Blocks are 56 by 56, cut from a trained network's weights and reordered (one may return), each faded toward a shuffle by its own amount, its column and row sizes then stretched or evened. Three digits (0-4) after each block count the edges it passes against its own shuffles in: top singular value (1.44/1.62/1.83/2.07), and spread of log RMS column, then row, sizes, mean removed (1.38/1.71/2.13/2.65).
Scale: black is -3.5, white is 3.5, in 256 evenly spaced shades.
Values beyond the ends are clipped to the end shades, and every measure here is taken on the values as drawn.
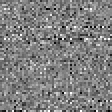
2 0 3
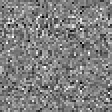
2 2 1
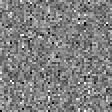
0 2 0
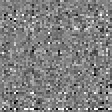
3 2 3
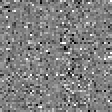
1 3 2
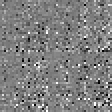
1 4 3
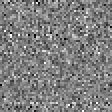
0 0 2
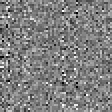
2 3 0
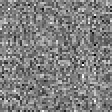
2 1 0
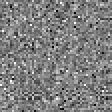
3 0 0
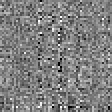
4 3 1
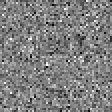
2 1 1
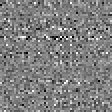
0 0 4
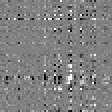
2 4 4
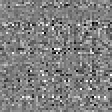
0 2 4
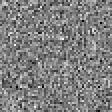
2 0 0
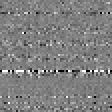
4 0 4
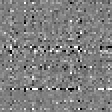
3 2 4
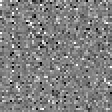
0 2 2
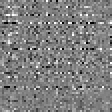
3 2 4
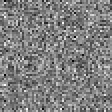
2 0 1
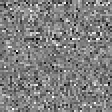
2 0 2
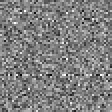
3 0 2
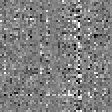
2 4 2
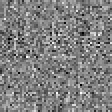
2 0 3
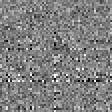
4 2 3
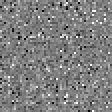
0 2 1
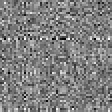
4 2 2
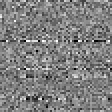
4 0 3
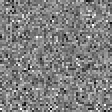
1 1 1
